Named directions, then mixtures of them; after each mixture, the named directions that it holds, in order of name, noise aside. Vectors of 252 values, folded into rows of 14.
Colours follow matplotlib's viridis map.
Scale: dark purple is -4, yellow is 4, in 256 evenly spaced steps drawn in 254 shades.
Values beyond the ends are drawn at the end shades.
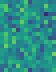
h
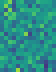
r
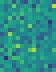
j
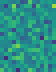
h, j, r.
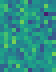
h.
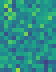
r.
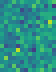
h, j.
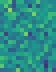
r.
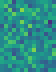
h, j, r.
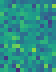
h, j, r.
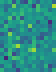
j.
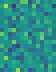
h, j, r.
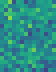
j, r.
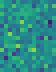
h, j.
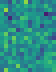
h, j, r.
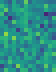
h, r.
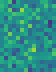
h, j, r.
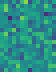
h, j.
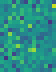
j.
